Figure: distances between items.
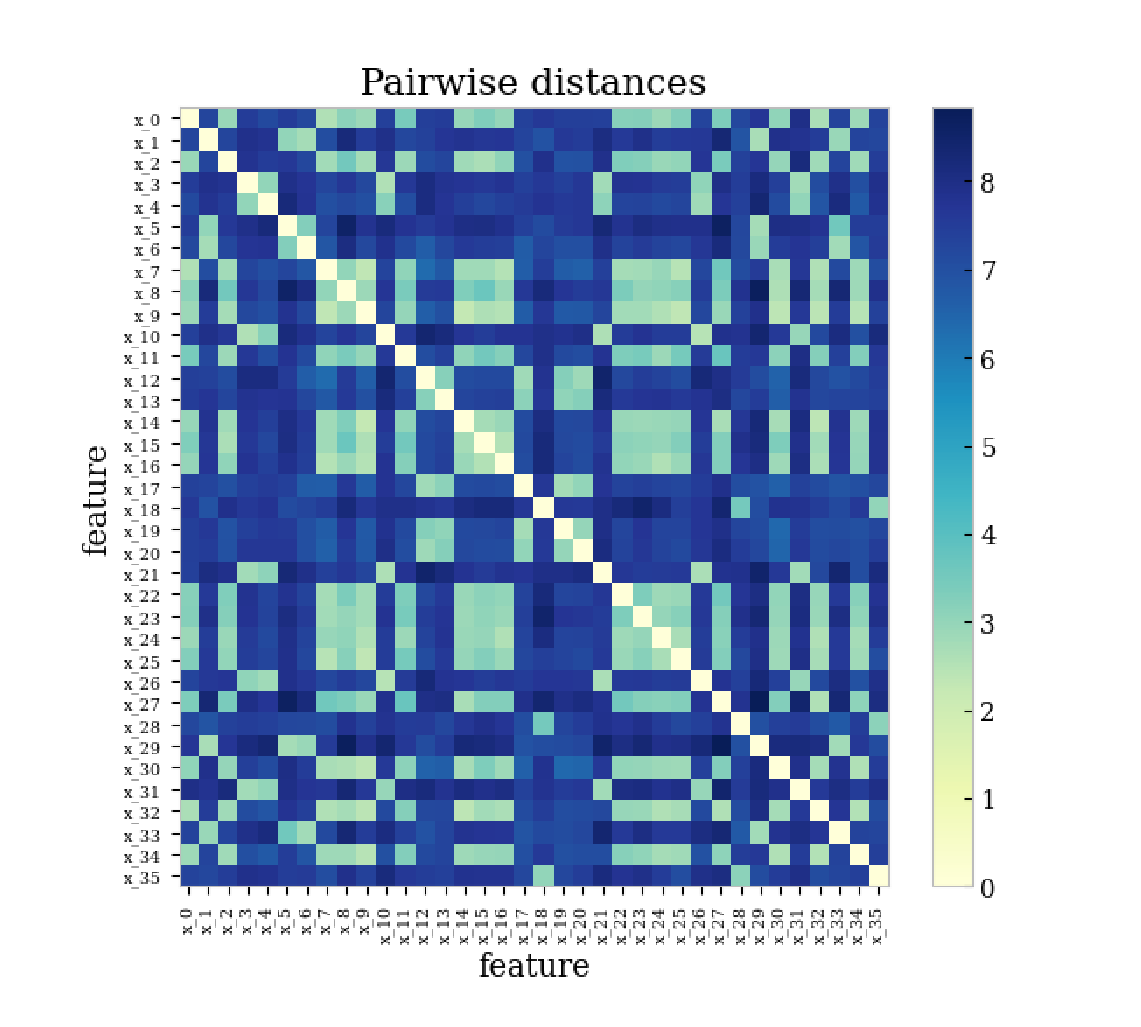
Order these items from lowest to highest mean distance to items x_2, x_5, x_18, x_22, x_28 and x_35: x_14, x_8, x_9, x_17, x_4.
x_9, x_14, x_8, x_17, x_4
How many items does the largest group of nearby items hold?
17
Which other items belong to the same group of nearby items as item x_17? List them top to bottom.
x_12, x_13, x_19, x_20
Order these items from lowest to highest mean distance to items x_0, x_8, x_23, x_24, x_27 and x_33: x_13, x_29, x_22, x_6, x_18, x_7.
x_7, x_22, x_6, x_29, x_13, x_18
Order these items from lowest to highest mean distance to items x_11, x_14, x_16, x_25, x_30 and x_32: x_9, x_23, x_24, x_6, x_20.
x_9, x_24, x_23, x_20, x_6
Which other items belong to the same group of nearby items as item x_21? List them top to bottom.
x_3, x_4, x_10, x_26, x_31
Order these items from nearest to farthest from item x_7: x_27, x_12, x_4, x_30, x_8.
x_30, x_8, x_27, x_12, x_4
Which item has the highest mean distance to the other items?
x_18
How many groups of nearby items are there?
5
